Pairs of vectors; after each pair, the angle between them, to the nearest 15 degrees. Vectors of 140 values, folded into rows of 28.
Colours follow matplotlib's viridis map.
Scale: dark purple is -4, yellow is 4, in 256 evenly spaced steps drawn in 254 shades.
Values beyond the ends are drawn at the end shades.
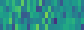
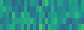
135 degrees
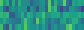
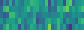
150 degrees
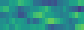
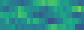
165 degrees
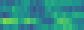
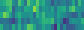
135 degrees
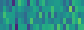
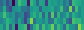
30 degrees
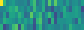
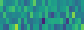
75 degrees
